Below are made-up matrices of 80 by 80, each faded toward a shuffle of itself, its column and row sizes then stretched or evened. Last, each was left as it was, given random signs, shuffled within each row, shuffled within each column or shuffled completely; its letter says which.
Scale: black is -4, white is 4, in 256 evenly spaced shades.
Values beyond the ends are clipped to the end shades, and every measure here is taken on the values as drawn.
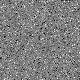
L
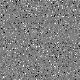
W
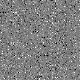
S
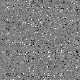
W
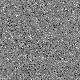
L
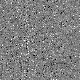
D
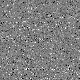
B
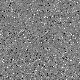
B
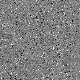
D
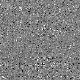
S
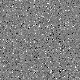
S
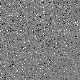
W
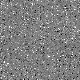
D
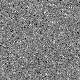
L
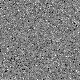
L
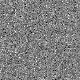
D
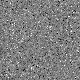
L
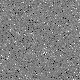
L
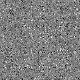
S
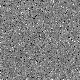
L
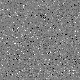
B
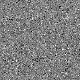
S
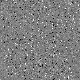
D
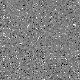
W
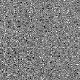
W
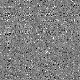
W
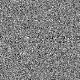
S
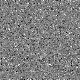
B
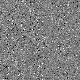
D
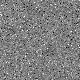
L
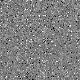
S
